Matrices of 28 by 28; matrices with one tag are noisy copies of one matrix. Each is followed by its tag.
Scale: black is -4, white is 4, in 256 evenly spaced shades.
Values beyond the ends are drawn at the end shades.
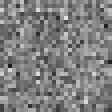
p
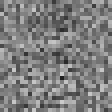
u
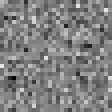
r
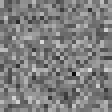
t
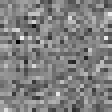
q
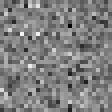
r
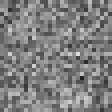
r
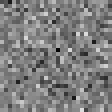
t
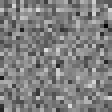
p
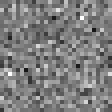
p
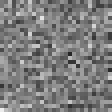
q
